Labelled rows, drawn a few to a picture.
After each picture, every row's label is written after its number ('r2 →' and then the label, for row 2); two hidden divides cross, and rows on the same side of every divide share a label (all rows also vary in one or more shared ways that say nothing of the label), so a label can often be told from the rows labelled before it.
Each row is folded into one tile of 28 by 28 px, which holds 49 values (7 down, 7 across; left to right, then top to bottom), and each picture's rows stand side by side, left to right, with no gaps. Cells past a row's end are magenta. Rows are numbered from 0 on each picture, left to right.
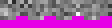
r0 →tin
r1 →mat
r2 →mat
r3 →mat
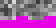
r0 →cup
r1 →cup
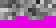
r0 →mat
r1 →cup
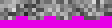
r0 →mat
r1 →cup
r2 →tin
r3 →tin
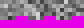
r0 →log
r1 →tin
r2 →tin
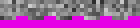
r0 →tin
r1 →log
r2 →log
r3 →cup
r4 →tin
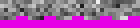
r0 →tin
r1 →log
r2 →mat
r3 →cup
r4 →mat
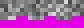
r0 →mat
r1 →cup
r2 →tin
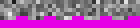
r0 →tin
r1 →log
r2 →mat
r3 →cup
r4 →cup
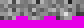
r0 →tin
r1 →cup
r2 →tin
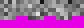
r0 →cup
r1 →tin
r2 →tin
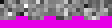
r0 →log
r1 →tin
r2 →tin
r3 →mat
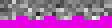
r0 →cup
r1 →mat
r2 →mat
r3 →mat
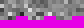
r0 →log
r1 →mat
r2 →tin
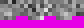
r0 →tin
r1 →mat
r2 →tin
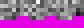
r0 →log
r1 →tin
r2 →tin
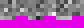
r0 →cup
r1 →log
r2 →cup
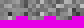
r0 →mat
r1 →cup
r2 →log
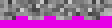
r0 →cup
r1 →cup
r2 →cup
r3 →cup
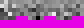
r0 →log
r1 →log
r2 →log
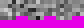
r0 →tin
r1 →log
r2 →cup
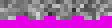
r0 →mat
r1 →tin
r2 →log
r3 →cup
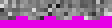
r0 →log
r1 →log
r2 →mat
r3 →cup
